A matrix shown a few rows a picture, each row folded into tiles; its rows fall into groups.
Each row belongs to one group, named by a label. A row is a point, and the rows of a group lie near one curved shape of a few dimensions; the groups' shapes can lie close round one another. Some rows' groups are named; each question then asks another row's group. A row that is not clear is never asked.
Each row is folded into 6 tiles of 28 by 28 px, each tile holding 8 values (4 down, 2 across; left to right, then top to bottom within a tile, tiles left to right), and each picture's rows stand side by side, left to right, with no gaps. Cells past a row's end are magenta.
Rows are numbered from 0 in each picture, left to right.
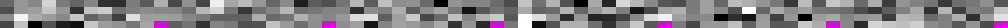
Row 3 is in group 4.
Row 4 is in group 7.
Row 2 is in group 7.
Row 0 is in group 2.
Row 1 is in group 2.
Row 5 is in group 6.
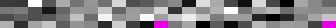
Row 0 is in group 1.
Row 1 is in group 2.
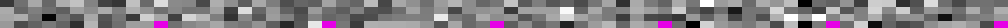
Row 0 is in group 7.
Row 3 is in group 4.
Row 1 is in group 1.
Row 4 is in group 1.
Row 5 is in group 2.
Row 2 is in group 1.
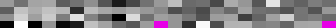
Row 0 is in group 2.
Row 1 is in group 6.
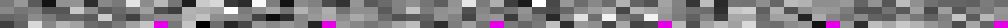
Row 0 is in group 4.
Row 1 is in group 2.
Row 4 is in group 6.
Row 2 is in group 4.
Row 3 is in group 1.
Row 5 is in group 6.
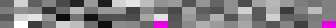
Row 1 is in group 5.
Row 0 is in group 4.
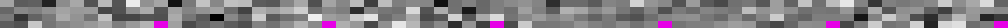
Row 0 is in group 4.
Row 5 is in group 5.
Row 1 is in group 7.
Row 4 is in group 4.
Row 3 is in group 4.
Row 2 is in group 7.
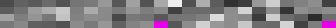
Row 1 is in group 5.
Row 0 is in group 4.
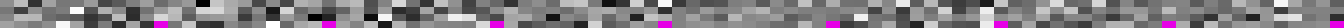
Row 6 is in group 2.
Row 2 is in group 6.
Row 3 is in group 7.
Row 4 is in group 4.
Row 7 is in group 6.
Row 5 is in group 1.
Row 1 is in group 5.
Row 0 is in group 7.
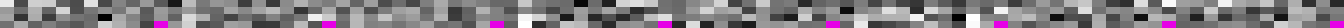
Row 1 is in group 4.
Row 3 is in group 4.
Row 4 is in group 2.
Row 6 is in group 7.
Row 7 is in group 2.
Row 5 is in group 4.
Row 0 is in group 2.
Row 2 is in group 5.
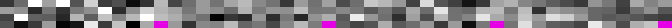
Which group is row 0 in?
1
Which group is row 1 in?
7
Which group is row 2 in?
1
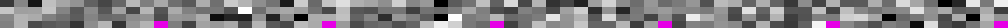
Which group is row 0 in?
5
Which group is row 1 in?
7
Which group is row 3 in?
5
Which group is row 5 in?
7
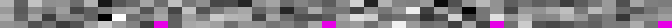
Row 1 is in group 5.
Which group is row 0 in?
2
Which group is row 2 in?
7
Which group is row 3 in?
4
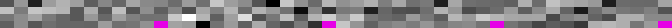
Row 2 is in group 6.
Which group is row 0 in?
5
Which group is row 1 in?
7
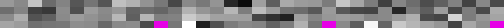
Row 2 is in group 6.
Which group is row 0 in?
6
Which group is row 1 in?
4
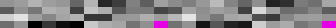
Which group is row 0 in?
2
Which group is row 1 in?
2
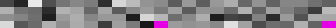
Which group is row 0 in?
6
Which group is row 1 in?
7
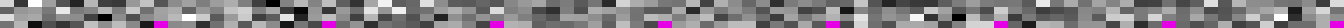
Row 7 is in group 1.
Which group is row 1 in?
7
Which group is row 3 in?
6
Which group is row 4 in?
7
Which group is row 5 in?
4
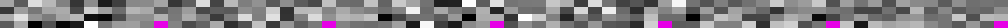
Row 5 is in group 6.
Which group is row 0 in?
2
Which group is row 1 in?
1
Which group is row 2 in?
7
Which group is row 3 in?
1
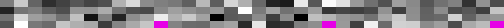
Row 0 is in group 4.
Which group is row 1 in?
7
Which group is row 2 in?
6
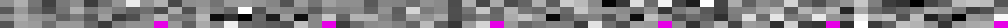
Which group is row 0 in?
4
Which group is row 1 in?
7
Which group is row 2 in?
1
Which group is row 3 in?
7
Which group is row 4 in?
1
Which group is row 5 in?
4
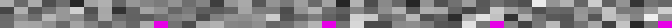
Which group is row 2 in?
4
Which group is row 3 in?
1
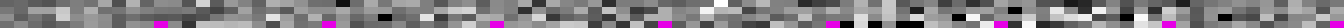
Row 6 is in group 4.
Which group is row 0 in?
4
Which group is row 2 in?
7
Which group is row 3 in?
7
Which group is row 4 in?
2
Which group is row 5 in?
2
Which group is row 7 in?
7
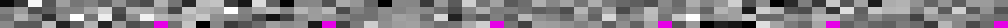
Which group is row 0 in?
1
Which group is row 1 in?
2
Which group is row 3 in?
1
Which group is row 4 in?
2
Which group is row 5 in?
5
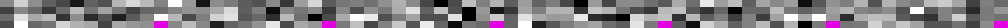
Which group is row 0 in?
4
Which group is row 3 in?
4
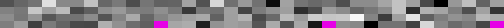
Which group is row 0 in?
2
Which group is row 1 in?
7
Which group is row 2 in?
7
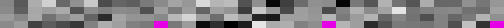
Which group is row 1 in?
2
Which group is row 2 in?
4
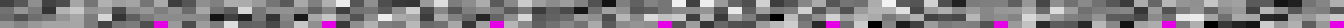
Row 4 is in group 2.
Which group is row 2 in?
5
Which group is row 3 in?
6
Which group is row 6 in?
5
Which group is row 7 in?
2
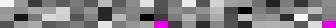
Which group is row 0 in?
5
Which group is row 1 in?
2
